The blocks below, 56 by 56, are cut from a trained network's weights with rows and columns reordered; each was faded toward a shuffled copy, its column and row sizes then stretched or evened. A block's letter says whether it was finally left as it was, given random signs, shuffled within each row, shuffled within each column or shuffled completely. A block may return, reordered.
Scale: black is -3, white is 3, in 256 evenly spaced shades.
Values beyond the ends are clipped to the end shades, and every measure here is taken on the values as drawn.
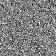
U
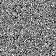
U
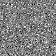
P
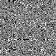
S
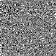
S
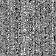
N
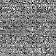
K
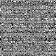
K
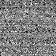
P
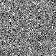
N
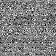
P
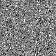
N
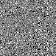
S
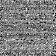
K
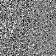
N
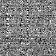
K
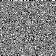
P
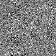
N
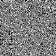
S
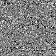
P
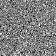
P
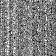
N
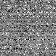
P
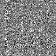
S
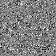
P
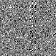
K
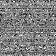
P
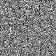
N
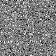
P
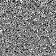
P
